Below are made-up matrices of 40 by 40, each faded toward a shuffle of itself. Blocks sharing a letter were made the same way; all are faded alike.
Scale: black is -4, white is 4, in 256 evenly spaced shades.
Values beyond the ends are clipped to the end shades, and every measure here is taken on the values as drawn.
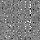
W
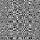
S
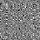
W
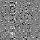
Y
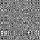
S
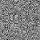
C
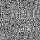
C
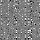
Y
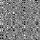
W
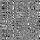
W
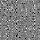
Y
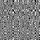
S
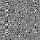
W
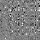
Y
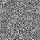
C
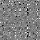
Y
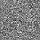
C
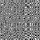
S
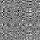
S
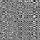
S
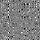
Y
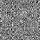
C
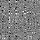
Y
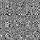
W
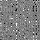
Y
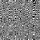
W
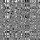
S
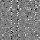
Y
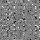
Y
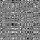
S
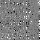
Y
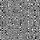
Y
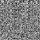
C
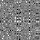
W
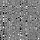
Y
